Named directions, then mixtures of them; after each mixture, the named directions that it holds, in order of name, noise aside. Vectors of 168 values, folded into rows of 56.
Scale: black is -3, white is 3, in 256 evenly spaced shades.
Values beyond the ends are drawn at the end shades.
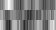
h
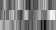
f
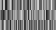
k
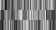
f, h, k.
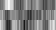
h.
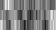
f, h.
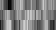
h.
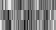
h, k.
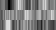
f, h.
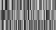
k.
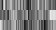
f, h, k.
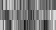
f, h, k.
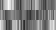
h.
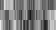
f, h.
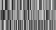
k.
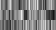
f, k.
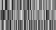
k.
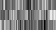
f, k.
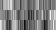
f, h, k.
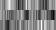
f, h.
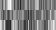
h, k.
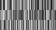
k.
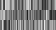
f, h, k.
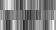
h.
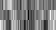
f, h, k.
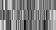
f, h, k.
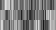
f, h, k.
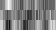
h.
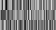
k.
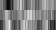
h.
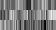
f, k.
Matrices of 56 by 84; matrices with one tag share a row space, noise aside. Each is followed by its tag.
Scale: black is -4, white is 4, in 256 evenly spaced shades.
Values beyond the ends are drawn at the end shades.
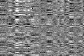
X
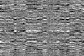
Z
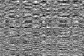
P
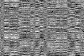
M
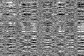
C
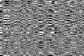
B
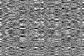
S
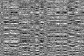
M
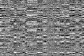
Z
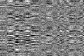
X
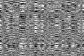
S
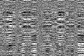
C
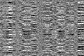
C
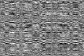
P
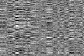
X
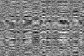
P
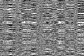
C
